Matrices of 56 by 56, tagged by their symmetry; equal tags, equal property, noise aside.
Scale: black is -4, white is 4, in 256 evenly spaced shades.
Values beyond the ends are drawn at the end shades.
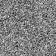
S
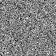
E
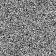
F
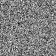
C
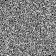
F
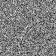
S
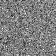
C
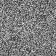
F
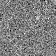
E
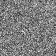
E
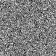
F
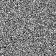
C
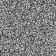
F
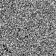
E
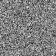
C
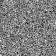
C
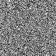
F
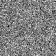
C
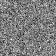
S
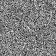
E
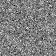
E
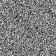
S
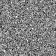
E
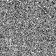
E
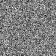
S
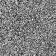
S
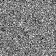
E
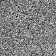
S
